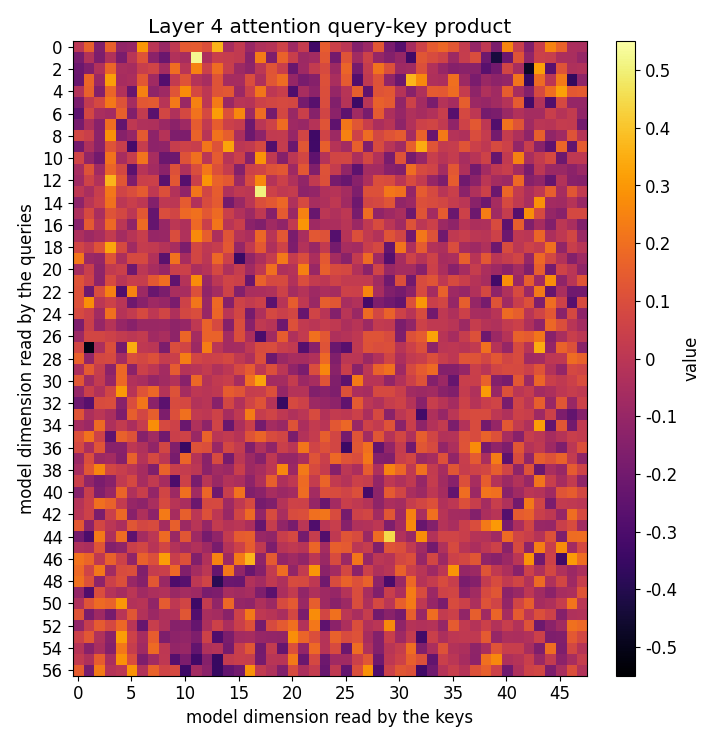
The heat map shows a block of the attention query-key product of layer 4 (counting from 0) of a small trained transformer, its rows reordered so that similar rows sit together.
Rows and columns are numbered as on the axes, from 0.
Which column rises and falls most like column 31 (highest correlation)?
39
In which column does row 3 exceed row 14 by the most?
31
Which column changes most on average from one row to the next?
43
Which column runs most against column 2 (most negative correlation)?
23
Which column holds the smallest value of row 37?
40
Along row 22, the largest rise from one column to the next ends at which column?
5
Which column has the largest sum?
3
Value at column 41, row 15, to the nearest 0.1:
-0.3
